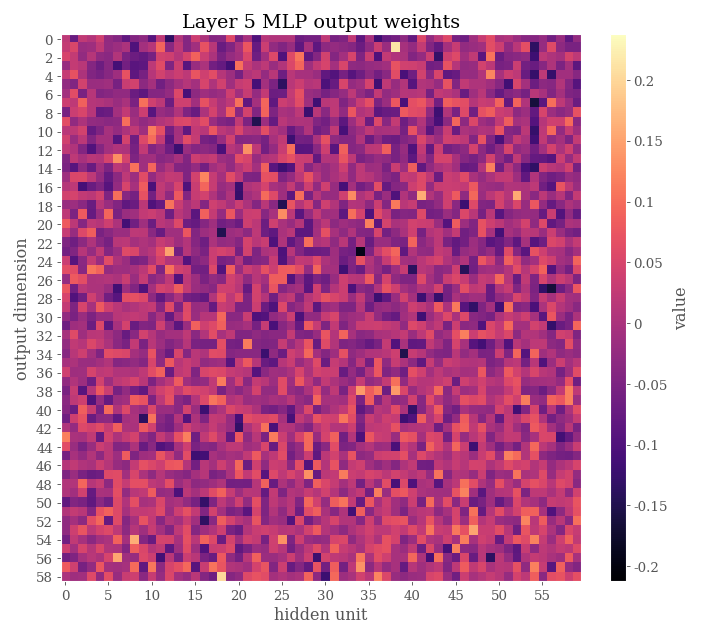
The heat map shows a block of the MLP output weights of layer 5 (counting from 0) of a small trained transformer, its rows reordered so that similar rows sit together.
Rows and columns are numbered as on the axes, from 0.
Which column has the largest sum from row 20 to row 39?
51
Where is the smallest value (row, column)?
23, 34
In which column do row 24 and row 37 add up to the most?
38
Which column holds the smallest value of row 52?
16
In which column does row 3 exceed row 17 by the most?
20
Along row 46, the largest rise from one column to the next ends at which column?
29
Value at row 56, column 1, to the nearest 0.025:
-0.05
